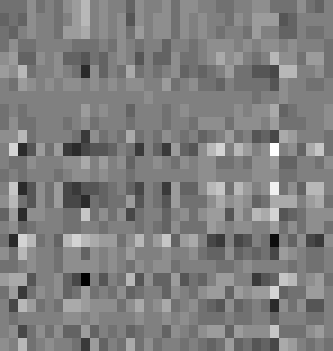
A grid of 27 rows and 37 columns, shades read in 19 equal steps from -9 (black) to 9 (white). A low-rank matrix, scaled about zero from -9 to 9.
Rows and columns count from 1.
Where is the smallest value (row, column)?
22, 10
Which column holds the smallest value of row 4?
19
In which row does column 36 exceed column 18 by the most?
12
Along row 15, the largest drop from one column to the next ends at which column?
3
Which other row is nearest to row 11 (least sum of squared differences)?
27
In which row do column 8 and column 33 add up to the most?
6
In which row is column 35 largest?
15
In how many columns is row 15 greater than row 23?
14
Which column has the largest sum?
31
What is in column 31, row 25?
-2
